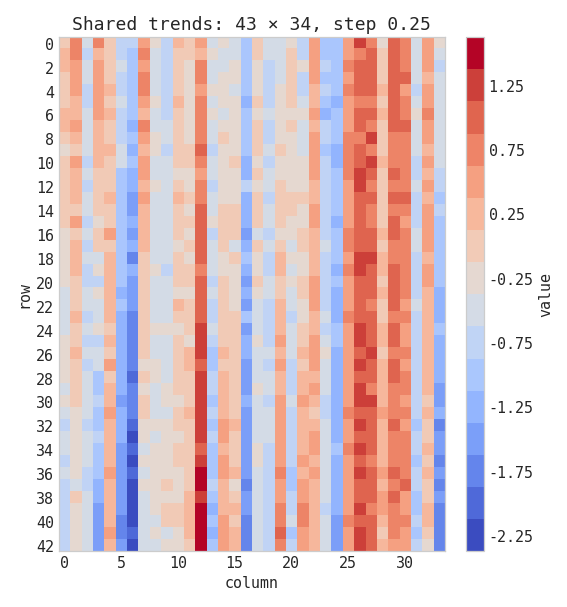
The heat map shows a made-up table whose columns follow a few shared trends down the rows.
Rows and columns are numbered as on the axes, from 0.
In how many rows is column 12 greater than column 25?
35
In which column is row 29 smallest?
6
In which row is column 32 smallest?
42
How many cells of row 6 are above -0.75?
28
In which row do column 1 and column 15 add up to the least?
37
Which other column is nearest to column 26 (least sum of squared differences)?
27
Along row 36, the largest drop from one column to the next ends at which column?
13
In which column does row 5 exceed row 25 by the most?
3
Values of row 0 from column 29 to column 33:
1 0.75 -0.5 0.5 -0.25
